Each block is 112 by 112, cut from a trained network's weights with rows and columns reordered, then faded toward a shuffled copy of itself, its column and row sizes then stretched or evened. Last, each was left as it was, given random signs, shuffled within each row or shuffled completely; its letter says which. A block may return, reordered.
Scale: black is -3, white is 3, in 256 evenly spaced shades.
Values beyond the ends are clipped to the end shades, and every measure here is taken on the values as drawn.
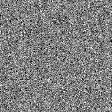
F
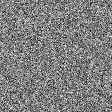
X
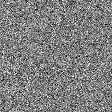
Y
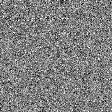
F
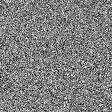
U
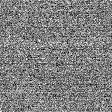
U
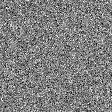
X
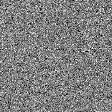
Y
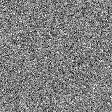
X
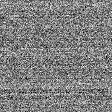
F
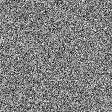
X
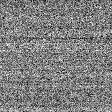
U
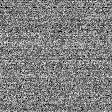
U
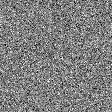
X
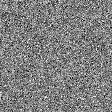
U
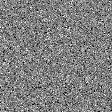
U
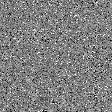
F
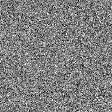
Y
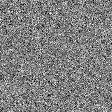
U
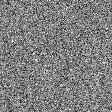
U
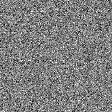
Y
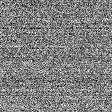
U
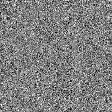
F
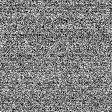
U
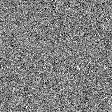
U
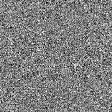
F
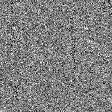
F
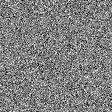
U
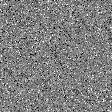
U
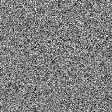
Y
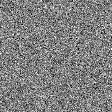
Y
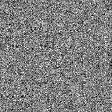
F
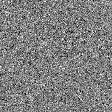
U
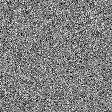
X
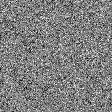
X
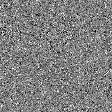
Y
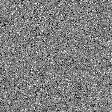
U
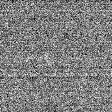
F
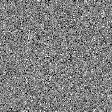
F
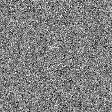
Y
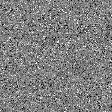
Y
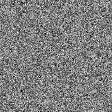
Y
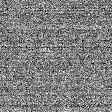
U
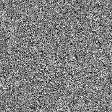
Y
